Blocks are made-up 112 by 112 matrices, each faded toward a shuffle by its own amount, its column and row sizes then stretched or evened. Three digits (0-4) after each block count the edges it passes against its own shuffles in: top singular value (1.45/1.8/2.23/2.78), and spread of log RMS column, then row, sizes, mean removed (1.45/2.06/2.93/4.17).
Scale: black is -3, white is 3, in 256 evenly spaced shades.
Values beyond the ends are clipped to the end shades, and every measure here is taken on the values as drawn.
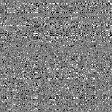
3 1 3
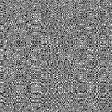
4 1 2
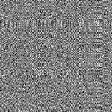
4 2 1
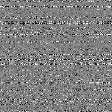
3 0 4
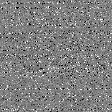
0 0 3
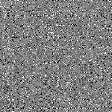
2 1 2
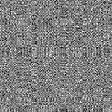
4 1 0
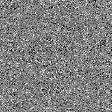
1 1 2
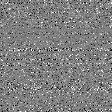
1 0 3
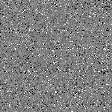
0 1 2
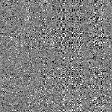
3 3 2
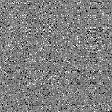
3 1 2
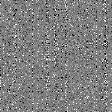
2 3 1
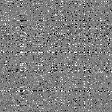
3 2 3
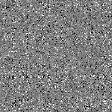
1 2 2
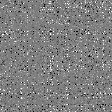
0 2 2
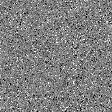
0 1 0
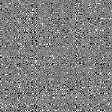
3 3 3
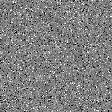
2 0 0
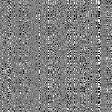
4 4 1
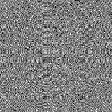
4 0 0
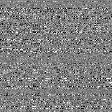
2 0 4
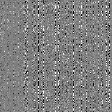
4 4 1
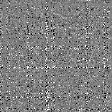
0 3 3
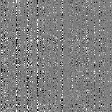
2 4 2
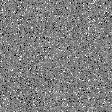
1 1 1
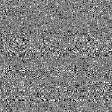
3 2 3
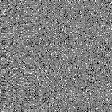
3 0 0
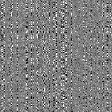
4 4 1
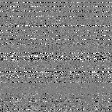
0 2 4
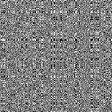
4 3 2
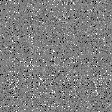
1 2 2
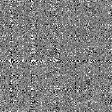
2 3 3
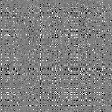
4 3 3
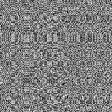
4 0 0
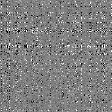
3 3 3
